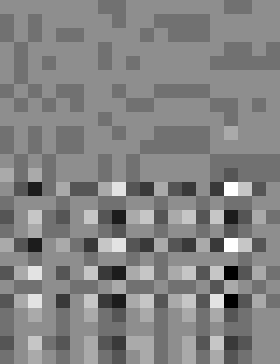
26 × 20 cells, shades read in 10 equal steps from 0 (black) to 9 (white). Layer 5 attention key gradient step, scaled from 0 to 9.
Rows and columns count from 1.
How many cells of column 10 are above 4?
18
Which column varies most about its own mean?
17
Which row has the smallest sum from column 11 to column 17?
14
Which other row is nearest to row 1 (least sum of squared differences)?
9
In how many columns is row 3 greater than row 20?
9
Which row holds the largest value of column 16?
22
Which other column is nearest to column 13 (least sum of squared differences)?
6
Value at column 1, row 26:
4
